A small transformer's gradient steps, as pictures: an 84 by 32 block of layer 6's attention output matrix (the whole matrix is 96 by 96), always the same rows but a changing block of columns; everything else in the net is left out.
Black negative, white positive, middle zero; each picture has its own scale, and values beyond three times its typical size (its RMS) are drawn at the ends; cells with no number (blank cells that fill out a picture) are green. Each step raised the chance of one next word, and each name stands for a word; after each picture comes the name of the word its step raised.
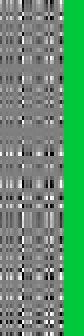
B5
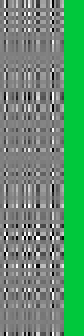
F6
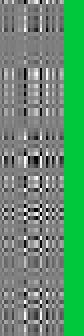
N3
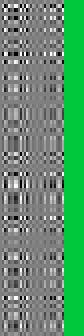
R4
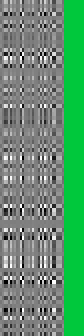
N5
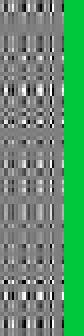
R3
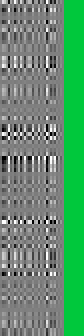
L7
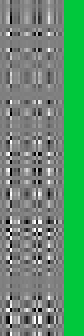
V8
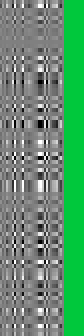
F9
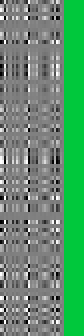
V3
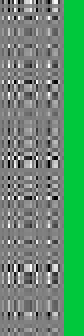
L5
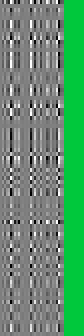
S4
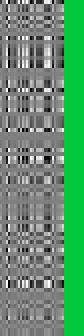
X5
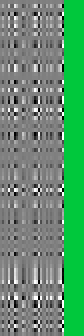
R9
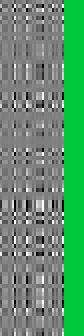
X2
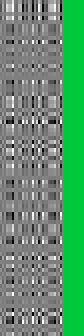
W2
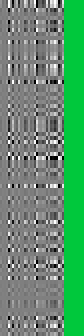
F9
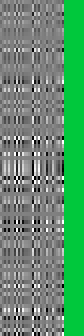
V8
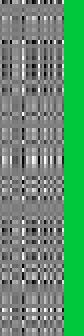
V3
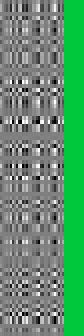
W2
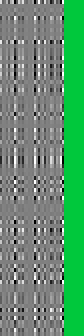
V3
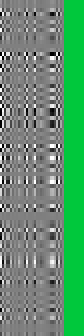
N5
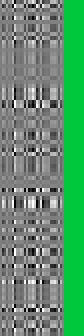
X2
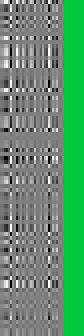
X5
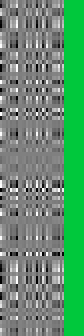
R9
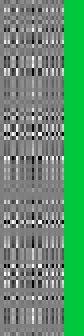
L7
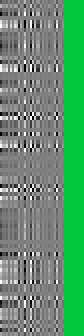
R9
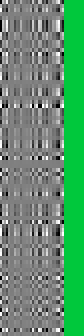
S4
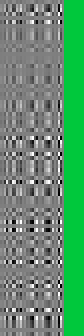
V8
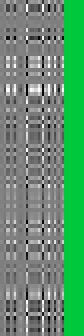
R3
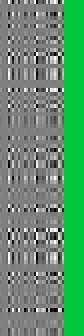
N5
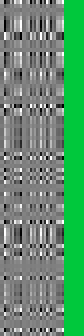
S4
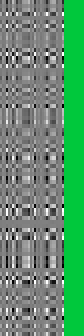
N5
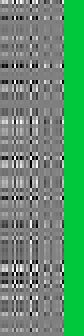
L5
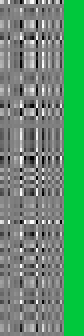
S4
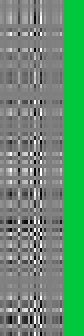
V8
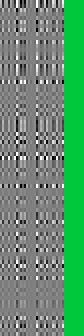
F9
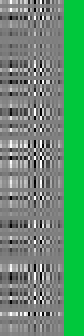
L5
